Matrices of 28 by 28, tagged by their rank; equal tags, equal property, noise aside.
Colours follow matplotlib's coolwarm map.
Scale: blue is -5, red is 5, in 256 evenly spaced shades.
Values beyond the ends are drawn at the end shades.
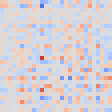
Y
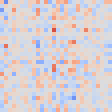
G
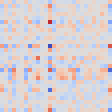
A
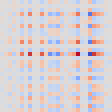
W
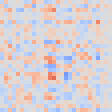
G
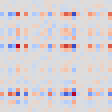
W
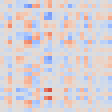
A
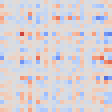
Y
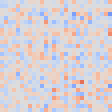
G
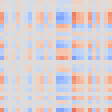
W
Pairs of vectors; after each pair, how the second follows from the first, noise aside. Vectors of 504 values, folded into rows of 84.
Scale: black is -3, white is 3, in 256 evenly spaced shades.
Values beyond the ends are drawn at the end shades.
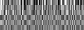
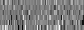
reversed, negated, partly zeroed.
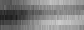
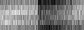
wrapped around.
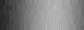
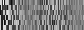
sign-scrambled.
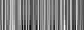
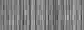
wrapped around, negated, shrunk.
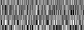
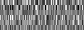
reversed, negated.
